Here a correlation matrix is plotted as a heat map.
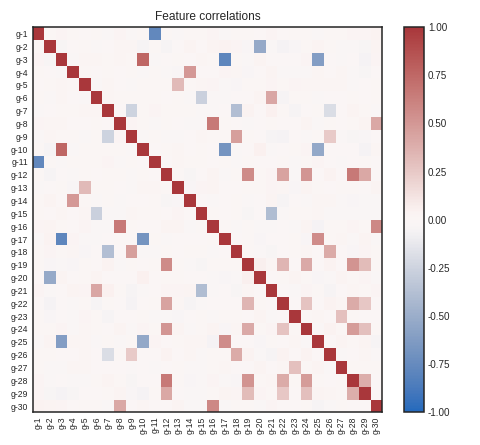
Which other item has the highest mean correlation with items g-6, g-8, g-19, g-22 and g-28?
g-12
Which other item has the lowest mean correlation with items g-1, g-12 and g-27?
g-11
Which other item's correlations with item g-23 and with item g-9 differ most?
g-18
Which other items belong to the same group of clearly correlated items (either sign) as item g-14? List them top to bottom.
g-4
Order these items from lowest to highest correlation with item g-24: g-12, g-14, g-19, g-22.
g-14, g-22, g-19, g-12
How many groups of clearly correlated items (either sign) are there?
10
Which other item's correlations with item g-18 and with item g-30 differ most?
g-16
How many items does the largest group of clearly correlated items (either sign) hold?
6
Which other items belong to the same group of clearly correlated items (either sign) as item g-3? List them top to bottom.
g-10, g-17, g-25
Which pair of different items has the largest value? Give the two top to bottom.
g-3, g-10
